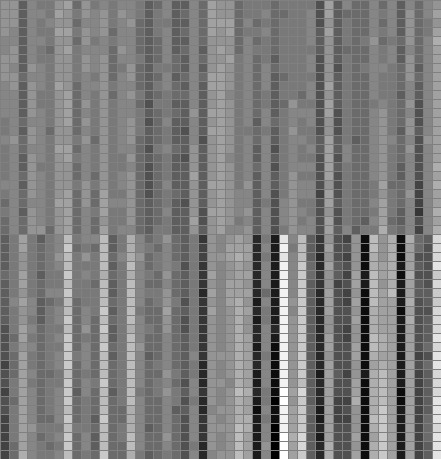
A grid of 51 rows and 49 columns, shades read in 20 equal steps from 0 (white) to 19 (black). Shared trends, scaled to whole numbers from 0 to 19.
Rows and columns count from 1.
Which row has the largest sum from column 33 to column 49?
29
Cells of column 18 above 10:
35
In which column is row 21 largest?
47
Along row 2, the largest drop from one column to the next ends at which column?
37
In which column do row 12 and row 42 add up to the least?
49
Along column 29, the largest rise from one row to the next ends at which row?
27
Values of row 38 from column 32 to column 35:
1 8 4 12
